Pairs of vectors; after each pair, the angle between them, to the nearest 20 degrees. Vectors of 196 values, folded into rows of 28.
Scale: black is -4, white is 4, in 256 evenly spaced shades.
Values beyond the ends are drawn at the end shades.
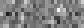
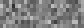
80 degrees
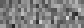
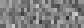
160 degrees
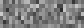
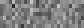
100 degrees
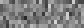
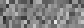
60 degrees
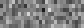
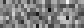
120 degrees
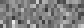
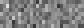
140 degrees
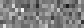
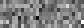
120 degrees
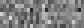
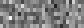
60 degrees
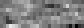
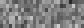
100 degrees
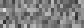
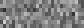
160 degrees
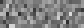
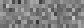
80 degrees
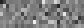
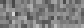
80 degrees
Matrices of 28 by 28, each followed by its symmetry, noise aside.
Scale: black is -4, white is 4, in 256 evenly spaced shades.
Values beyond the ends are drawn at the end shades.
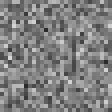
mirrored top to bottom.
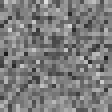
same after a half turn.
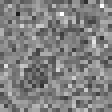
symmetric across the other diagonal.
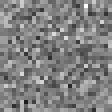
symmetric.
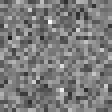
same after a half turn.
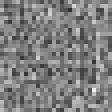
mirrored top to bottom.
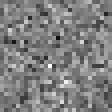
symmetric.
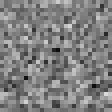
mirrored left to right.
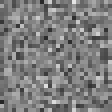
mirrored top to bottom.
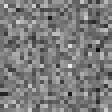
mirrored top to bottom.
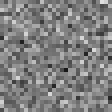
symmetric.
